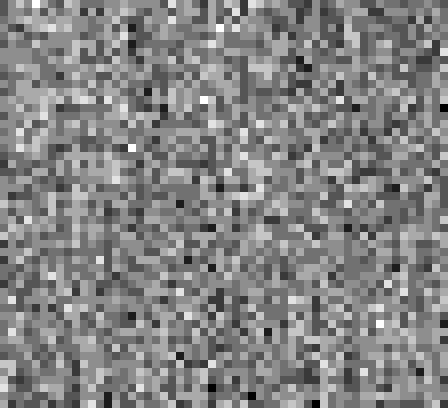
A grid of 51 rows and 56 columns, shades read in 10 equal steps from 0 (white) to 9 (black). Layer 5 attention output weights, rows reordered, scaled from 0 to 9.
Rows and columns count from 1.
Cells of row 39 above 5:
10
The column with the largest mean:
53
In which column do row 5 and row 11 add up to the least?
16
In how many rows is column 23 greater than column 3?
24
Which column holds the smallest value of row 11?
12
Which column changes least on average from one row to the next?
45
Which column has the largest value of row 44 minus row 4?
28
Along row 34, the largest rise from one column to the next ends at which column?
27
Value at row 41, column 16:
6
